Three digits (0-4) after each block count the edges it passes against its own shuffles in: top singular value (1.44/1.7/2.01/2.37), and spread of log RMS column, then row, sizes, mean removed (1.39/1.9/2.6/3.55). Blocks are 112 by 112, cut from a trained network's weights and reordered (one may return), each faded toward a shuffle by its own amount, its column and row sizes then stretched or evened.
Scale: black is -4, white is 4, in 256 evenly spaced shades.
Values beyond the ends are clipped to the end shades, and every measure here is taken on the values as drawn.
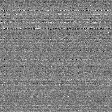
3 1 3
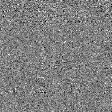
2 1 3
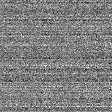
4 2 2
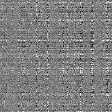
4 4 2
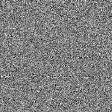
0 1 2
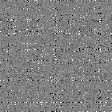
3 2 3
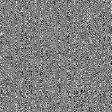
0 4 2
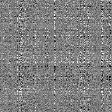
3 4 2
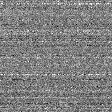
3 0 3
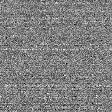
2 1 2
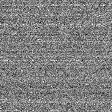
2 0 2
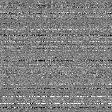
4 1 4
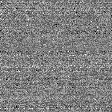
1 1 3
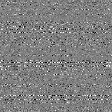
3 0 4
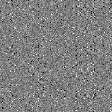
4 2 0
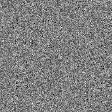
0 2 0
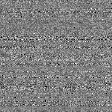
0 1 4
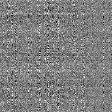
2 4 0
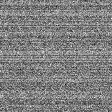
4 1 0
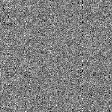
2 3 0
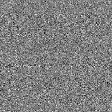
2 1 2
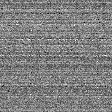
4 1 2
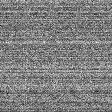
4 0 1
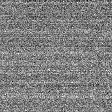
3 1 1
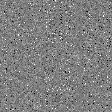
0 2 0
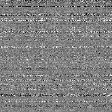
3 2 4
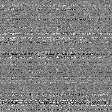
3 2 4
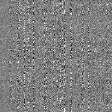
0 4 2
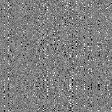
3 3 1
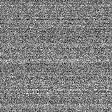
3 1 2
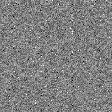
2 1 0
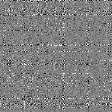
2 3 4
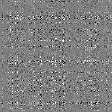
0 4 4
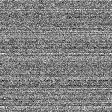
4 0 2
